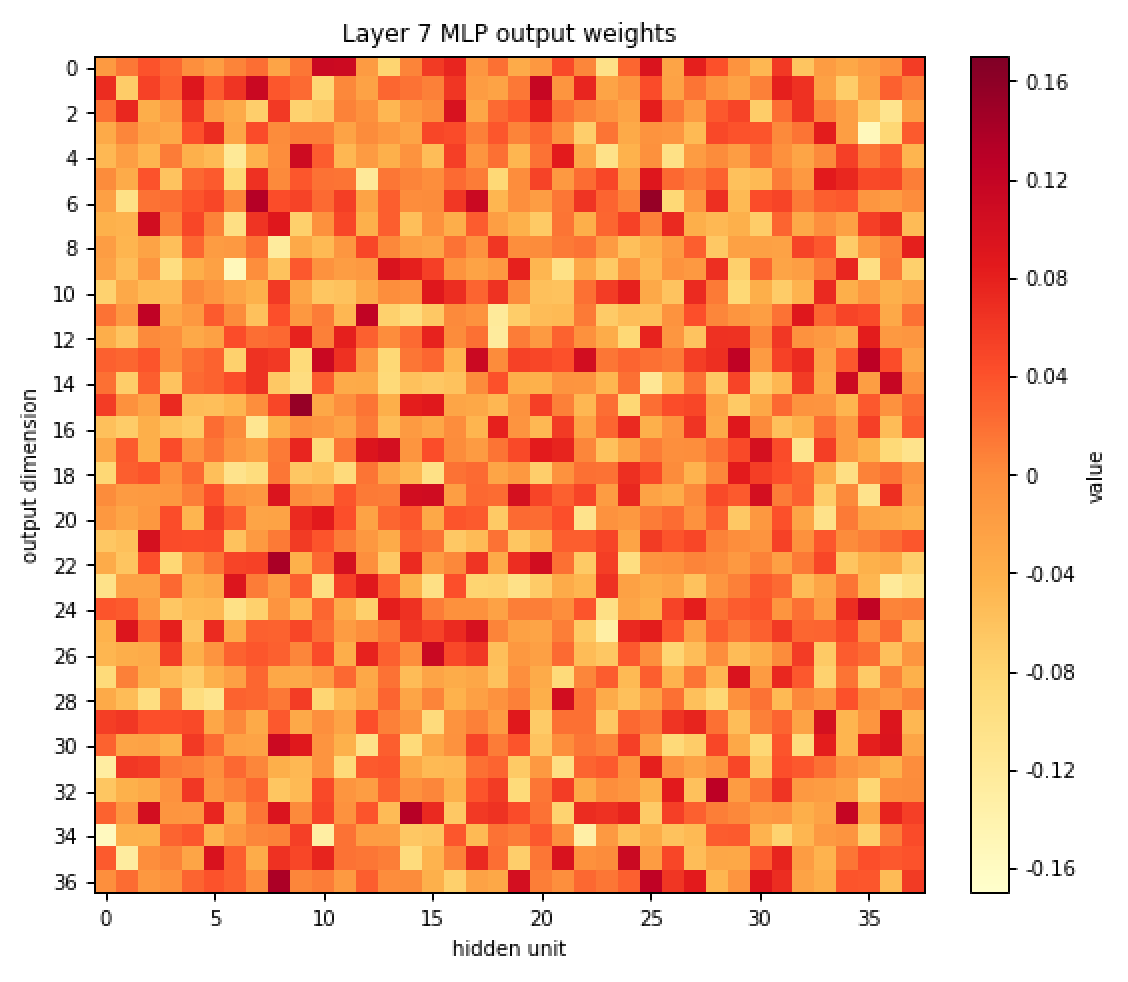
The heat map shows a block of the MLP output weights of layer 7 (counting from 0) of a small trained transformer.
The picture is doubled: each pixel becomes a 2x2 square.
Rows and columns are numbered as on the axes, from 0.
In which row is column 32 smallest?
17
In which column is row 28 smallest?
5
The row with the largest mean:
13
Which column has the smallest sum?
0
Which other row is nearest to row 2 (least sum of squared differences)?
3
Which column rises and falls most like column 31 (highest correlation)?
25
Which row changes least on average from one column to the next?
21
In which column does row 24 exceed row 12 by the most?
27
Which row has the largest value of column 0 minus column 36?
2
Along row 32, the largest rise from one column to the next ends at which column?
28
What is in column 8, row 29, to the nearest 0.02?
0.04
